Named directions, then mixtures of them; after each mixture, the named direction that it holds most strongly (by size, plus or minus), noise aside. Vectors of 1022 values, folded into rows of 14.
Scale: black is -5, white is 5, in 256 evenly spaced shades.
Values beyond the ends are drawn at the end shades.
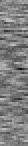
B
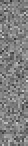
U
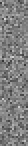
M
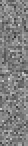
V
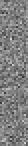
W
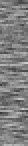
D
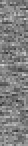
D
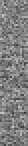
M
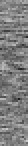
B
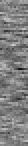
B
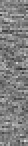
B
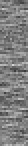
D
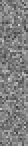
V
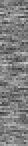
D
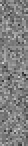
V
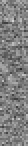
V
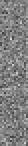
W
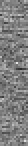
B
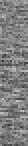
D
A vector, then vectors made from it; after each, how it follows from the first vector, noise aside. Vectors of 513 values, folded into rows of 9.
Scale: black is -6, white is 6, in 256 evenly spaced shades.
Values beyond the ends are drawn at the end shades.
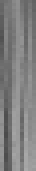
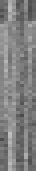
wrapped around, negated.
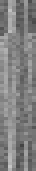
wrapped around, negated.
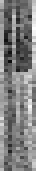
wrapped around, negated, scaled up.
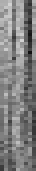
reversed, scaled up.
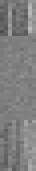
wrapped around, negated, partly zeroed.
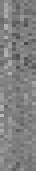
wrapped around, negated, partly zeroed.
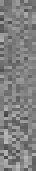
sign-scrambled.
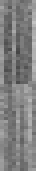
wrapped around, negated.
